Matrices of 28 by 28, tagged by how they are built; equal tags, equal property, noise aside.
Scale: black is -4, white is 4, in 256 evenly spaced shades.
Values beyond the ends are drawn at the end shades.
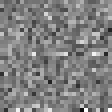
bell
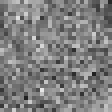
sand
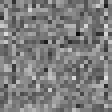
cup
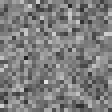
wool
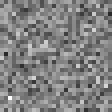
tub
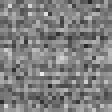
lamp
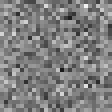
tub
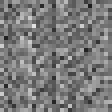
tub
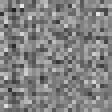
tub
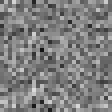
tub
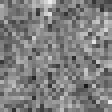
sand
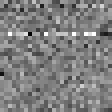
bell
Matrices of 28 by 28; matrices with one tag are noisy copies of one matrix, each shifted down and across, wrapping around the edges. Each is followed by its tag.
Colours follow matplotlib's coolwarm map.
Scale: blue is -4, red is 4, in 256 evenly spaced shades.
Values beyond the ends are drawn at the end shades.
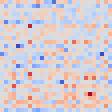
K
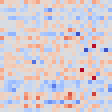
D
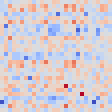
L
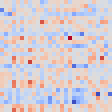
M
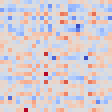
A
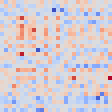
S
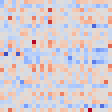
M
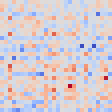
K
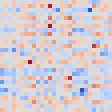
A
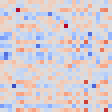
A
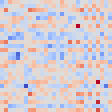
A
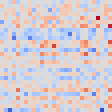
D
